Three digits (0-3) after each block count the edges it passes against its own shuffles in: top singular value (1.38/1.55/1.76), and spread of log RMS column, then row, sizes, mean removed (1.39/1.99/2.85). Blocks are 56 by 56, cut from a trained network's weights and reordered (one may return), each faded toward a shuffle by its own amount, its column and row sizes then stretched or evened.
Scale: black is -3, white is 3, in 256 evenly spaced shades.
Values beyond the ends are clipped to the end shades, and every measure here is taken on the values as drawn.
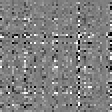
3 3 2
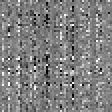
2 3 1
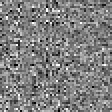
3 2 1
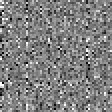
1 3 1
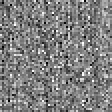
1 1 0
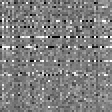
3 0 3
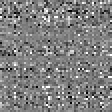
0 2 3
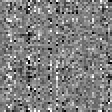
1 3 1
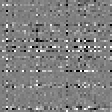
2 2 3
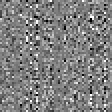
2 3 1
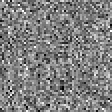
3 1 0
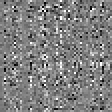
0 3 2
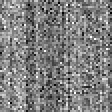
3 0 0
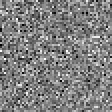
0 0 1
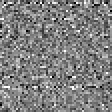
1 0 2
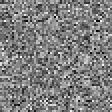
3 0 1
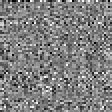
3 0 2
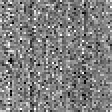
1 2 0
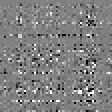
1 3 3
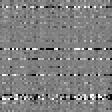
3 0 3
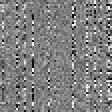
3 3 0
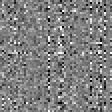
2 3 1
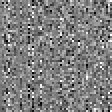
1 3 0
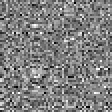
3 0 2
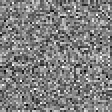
1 0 0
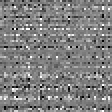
3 2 3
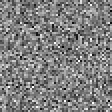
1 0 1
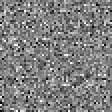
0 0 2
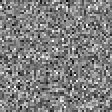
3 0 1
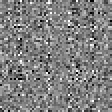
2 2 2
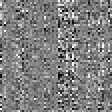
3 3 0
